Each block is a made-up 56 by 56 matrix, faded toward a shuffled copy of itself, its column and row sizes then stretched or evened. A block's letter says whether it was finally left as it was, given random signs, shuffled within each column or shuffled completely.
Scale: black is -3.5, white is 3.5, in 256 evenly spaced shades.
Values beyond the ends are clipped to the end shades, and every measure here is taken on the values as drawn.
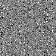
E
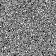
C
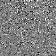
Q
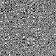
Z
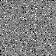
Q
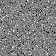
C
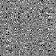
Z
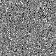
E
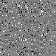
Z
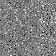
E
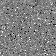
C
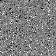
E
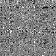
Z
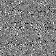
Q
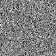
E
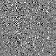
Z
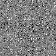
Q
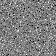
C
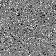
C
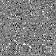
Z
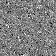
C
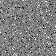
C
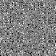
Z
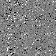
Q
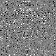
Z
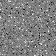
C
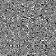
Z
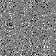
Z
